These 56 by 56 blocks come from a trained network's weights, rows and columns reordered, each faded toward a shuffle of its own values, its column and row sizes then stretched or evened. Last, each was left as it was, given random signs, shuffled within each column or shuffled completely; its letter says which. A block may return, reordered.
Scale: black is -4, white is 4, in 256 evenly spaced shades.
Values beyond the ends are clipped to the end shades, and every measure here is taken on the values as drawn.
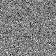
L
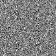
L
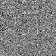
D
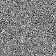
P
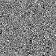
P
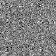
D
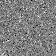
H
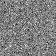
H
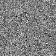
P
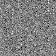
L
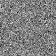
L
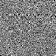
D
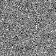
L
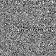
P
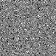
D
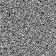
H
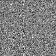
P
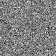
H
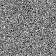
H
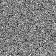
H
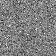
H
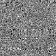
D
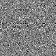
D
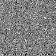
D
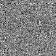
P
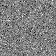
H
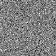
D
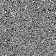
P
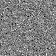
H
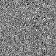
D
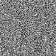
D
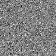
P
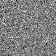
L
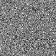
P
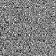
D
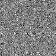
P
